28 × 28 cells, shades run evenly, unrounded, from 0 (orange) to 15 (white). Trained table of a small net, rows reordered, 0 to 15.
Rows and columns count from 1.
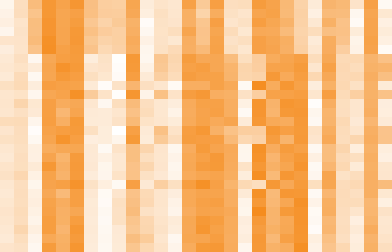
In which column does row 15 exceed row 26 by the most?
19
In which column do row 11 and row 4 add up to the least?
6
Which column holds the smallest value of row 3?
4
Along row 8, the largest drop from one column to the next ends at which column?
10
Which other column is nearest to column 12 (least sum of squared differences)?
28
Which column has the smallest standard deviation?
2
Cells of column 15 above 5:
6
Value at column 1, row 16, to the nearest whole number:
11
